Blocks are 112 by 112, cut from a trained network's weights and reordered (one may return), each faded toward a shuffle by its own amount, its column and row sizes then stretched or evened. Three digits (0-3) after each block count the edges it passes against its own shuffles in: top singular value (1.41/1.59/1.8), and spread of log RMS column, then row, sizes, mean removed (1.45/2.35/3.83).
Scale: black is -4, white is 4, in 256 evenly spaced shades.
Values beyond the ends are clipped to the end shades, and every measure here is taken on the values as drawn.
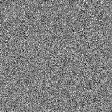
1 1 0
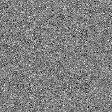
2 1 0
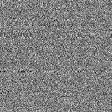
3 0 1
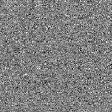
1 0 2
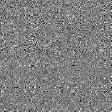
3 2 2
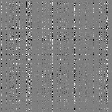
3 3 2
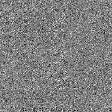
1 1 1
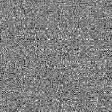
2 1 2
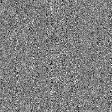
1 2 0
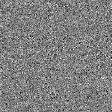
0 1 1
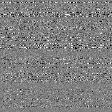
0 0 3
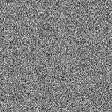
3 0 0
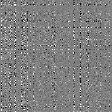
3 3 2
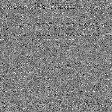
1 1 2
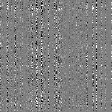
2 3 1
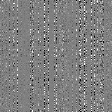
2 3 1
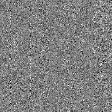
0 2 0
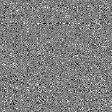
0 2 2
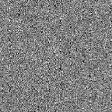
1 2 0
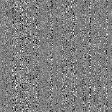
0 3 0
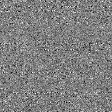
0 0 2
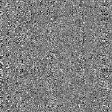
3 2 1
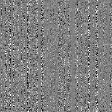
0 3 0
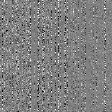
0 3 0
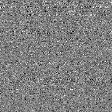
1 0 2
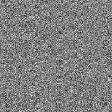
3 2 0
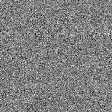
1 0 1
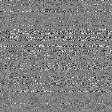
1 0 3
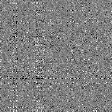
3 2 2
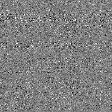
0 1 2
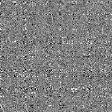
3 2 2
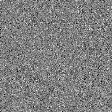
0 1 1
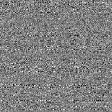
3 0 2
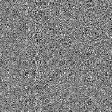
1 2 1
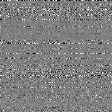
2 1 3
